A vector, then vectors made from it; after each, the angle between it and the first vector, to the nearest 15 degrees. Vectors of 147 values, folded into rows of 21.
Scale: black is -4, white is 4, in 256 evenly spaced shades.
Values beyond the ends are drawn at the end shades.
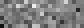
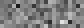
120 degrees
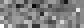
165 degrees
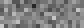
135 degrees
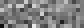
30 degrees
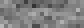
135 degrees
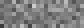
45 degrees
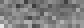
150 degrees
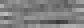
90 degrees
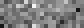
15 degrees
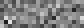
90 degrees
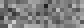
75 degrees
